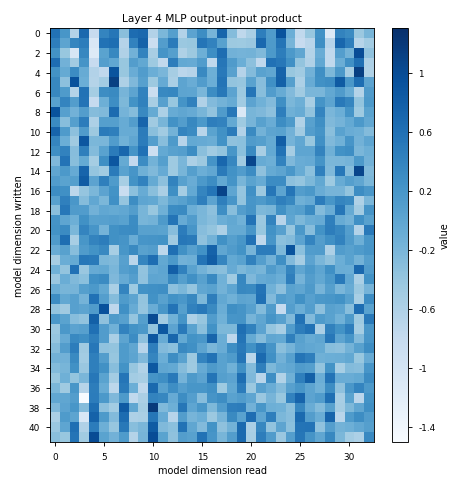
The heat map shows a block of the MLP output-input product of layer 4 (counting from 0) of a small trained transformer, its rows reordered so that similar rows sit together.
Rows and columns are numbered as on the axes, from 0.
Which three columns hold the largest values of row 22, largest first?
24, 16, 12
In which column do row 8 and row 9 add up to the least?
19
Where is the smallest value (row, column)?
37, 3
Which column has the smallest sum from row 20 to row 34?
6
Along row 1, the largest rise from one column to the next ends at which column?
5
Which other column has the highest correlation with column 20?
1
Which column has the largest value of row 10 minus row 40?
0
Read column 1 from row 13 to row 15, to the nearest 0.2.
0.6 0.2 0
